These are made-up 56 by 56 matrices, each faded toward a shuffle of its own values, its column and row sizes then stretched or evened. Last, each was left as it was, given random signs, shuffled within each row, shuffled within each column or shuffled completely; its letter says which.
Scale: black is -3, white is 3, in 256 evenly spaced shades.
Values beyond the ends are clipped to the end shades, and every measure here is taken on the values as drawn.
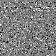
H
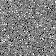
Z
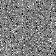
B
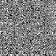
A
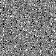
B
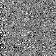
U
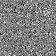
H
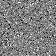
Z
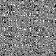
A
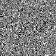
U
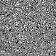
H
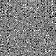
A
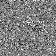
H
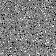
Z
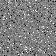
Z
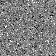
Z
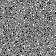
Z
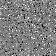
Z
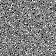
Z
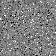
Z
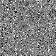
B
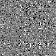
U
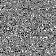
H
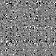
A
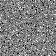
Z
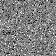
Z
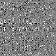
A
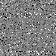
H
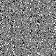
B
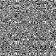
A
